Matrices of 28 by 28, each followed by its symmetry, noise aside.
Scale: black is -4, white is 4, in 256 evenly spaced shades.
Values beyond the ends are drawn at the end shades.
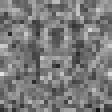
mirrored left to right.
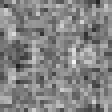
mirrored top to bottom.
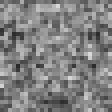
mirrored left to right.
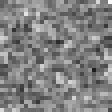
same after a half turn.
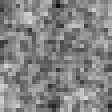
same after a half turn.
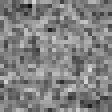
same after a half turn.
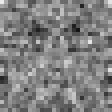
mirrored left to right.
